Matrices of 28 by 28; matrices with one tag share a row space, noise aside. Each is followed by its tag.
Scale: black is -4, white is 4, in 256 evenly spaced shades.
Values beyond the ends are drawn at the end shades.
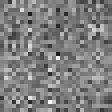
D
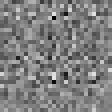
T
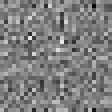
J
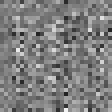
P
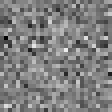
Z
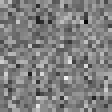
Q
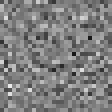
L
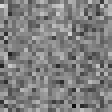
L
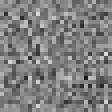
Q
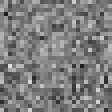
L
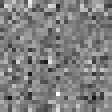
D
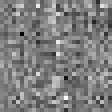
P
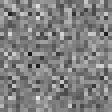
Q
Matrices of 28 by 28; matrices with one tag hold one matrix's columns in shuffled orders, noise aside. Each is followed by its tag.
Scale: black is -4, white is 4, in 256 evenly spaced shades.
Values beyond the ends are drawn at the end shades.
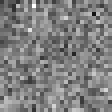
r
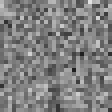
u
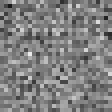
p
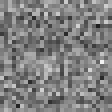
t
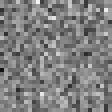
u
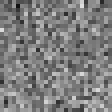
r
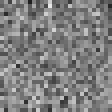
r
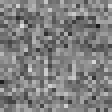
t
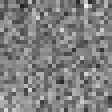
r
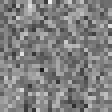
u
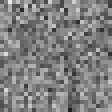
u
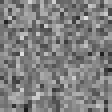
u
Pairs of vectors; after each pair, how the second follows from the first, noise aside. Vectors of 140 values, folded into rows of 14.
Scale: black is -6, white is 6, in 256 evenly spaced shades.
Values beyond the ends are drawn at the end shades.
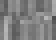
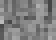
reversed, negated.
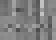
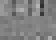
negated, partly zeroed.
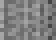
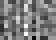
wrapped around, negated, scaled up.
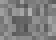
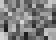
wrapped around, negated, scaled up.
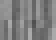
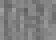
wrapped around, shrunk.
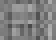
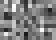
wrapped around, negated, scaled up.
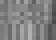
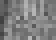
reversed.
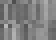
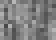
negated.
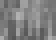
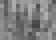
reversed, negated.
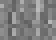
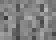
reversed, negated.
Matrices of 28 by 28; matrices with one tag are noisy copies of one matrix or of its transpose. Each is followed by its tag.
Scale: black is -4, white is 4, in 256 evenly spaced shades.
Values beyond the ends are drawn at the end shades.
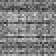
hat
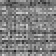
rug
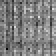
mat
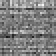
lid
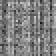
rug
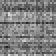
hat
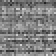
rug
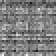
rug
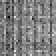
mat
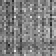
mat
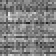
hat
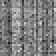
hat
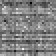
rug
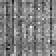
mat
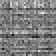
lid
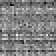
rug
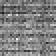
mat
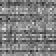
rug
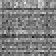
lid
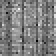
hat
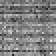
mat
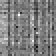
lid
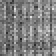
mat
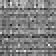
lid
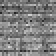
mat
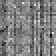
rug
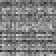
rug
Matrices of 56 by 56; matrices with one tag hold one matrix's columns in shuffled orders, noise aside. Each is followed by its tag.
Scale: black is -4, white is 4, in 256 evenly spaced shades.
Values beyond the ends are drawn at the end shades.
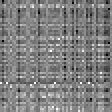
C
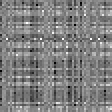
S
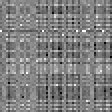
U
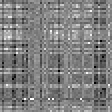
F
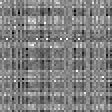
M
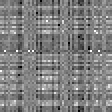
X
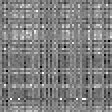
F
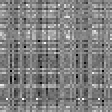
F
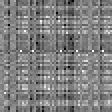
X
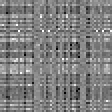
U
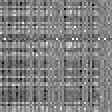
S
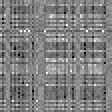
U
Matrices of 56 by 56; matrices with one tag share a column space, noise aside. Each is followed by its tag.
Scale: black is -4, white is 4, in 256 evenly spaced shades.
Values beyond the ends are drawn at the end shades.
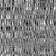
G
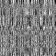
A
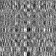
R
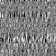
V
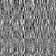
G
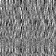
G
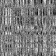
A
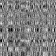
R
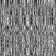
A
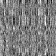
A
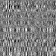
R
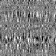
V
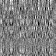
G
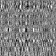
R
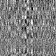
G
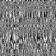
V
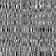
R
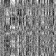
A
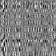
R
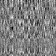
G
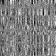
A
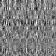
G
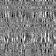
V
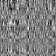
G
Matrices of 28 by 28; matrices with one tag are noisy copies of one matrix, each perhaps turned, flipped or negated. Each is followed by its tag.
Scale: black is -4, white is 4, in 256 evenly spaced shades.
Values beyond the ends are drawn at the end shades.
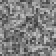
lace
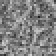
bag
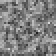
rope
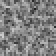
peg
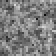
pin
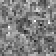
lace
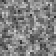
bag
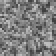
peg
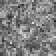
lace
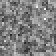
pin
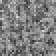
bag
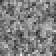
pin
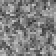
pin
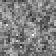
lace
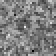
lace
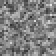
peg
